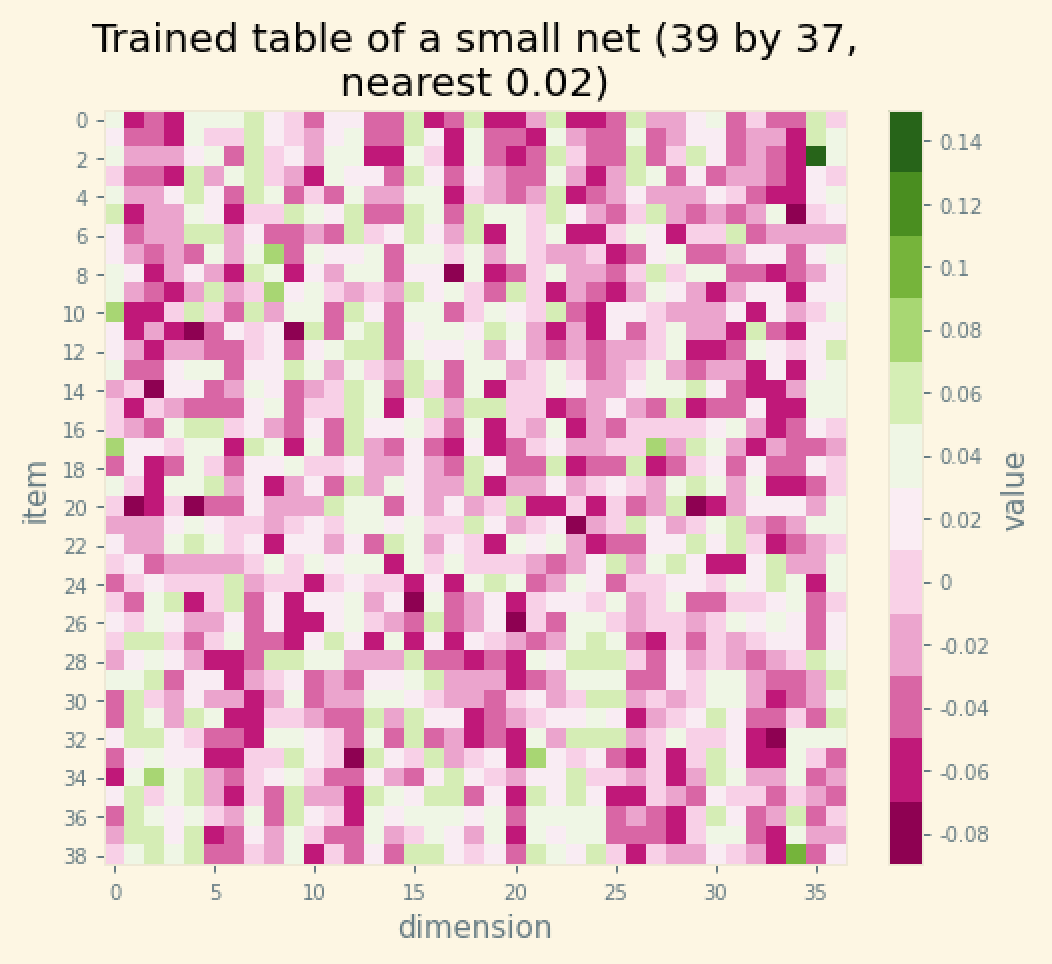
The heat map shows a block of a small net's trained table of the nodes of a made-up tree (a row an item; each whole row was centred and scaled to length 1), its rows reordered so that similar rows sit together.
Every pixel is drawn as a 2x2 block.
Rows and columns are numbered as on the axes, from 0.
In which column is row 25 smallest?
15
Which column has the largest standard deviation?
2
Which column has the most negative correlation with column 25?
7
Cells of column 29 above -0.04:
30
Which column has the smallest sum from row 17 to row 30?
17
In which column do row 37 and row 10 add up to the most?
4
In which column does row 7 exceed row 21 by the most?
8
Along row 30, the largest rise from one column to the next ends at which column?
1
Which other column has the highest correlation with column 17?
13
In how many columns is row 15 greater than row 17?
14
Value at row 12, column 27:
0
